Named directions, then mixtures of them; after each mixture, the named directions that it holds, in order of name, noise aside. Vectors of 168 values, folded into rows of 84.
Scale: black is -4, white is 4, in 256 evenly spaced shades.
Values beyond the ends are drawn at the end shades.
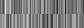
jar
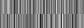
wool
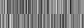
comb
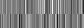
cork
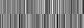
cork.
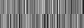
cork, jar.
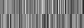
cork, jar.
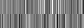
cork.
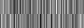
comb, wool.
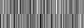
comb, wool.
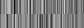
jar, wool.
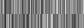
jar.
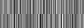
wool.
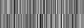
wool.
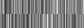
jar.
